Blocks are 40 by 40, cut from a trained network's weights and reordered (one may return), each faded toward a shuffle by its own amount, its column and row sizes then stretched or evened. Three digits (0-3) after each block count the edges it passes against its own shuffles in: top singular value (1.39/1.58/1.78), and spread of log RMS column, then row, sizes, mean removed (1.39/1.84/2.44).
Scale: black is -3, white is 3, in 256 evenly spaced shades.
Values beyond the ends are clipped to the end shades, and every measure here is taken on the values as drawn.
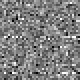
2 0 1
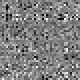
1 2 2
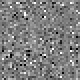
0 2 1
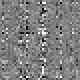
3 3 1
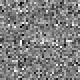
0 1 1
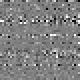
1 1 3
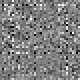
1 3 2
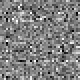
2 1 2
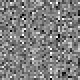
2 3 0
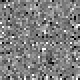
0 1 1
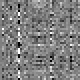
2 3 0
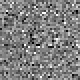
0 0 1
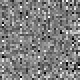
1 3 0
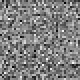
1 1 0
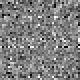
1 2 2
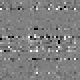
1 1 3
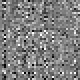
0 3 1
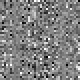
0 3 0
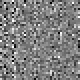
0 3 0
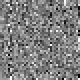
0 2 0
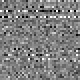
2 0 3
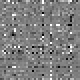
0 2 3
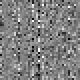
0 3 0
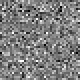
0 1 2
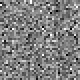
0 0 0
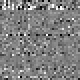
0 1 3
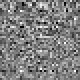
3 1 2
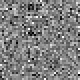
1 2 0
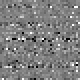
0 0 3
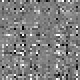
0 3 3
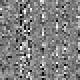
0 3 0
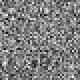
3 0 1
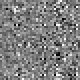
3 2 1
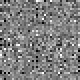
1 2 2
